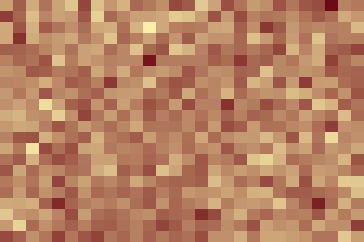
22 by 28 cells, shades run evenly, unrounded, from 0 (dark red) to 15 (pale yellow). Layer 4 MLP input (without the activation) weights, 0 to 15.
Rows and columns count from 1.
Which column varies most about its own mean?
12
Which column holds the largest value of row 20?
1
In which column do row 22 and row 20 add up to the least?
16
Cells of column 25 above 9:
8
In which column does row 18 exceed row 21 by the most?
28
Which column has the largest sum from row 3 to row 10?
25
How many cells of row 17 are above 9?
9
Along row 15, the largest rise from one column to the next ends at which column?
20
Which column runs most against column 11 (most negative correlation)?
21
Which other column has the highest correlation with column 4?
26
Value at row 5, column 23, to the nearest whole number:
11
